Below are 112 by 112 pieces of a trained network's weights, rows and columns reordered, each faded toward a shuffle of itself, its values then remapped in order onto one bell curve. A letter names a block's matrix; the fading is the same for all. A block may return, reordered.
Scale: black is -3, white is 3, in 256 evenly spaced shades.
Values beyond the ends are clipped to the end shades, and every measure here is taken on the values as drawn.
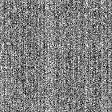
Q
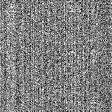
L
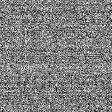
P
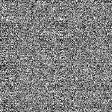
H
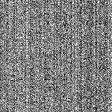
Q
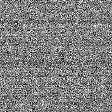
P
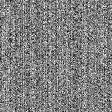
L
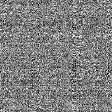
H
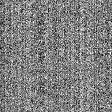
L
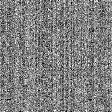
Q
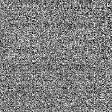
H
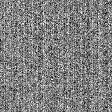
L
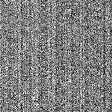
Q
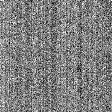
Q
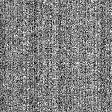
Q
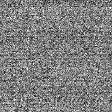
P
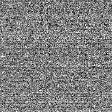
P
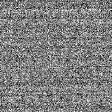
P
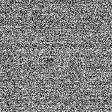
P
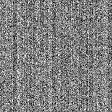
L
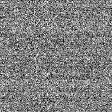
P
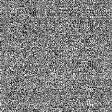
H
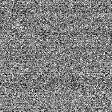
H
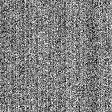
L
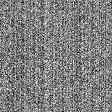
L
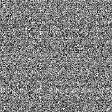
H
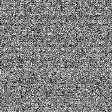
P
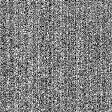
L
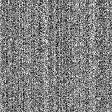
L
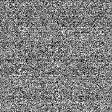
P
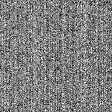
L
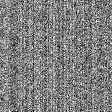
Q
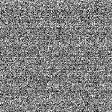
P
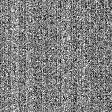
L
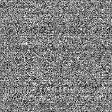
P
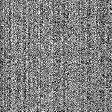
Q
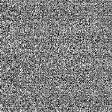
H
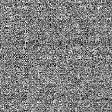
H
